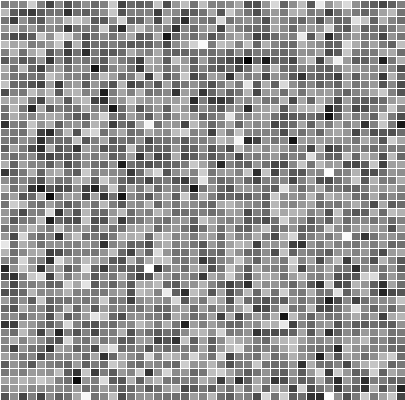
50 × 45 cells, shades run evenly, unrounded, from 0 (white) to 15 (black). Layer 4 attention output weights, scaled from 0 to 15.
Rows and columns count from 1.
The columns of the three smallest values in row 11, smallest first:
28, 32, 1
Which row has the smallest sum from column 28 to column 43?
43
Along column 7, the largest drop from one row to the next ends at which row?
33
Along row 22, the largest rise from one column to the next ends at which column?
29
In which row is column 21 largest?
41
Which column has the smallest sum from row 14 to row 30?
23
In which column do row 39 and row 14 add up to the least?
35
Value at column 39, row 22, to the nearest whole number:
7
